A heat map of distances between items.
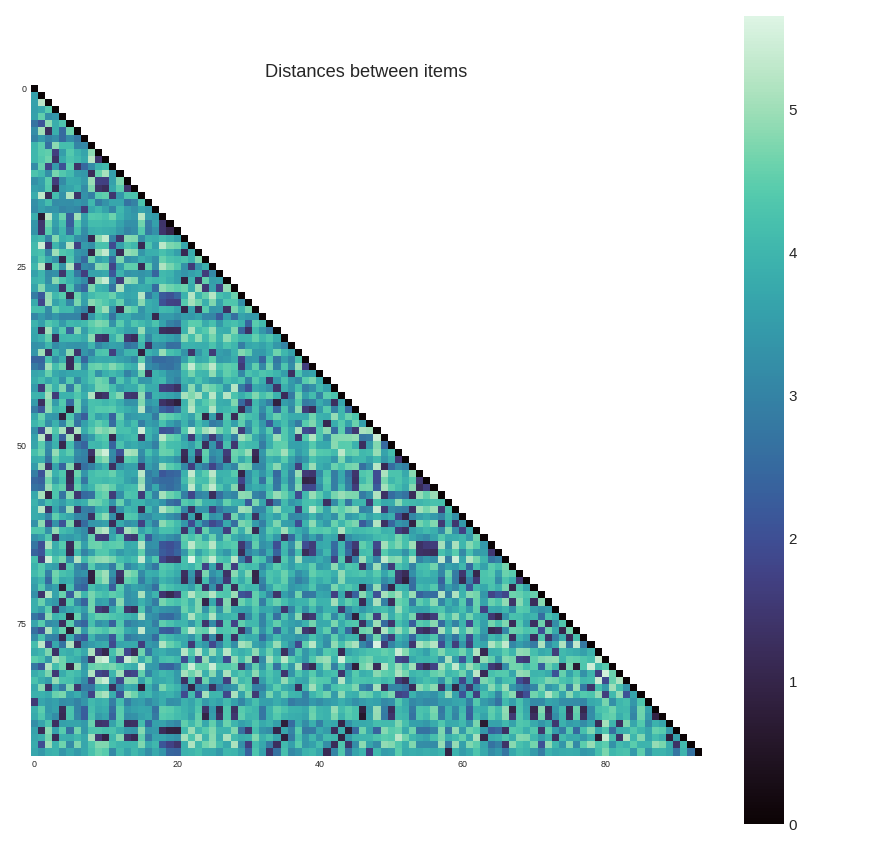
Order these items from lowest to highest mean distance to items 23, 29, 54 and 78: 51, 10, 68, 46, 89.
68, 51, 89, 46, 10
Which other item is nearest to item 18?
1
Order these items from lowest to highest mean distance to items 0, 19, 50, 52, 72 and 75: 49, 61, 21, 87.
87, 61, 49, 21
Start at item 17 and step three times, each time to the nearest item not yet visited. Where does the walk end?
26
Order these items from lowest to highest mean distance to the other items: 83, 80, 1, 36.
36, 1, 83, 80
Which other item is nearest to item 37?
15
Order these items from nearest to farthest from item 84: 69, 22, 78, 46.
22, 78, 69, 46
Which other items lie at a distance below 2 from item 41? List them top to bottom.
33, 47, 58, 93
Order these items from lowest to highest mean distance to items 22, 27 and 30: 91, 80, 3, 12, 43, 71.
12, 80, 71, 3, 91, 43
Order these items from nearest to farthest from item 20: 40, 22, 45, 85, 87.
45, 40, 85, 87, 22
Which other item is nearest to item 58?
93
